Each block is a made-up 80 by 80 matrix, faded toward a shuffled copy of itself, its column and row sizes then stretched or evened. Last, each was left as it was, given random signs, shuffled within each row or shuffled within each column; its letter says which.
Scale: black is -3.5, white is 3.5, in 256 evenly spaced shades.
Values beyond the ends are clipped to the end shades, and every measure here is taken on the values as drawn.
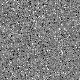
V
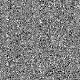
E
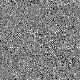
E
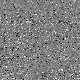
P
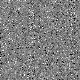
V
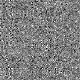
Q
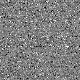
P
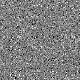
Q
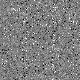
V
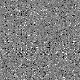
Q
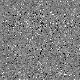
E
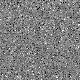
P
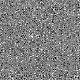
Q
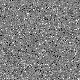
P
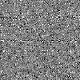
Q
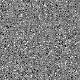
E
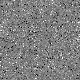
P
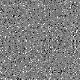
Q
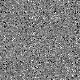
E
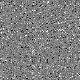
Q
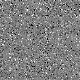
E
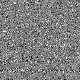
P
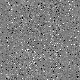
V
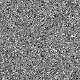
E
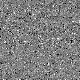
P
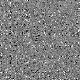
Q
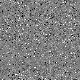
E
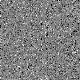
V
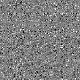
Q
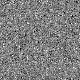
P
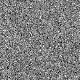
V
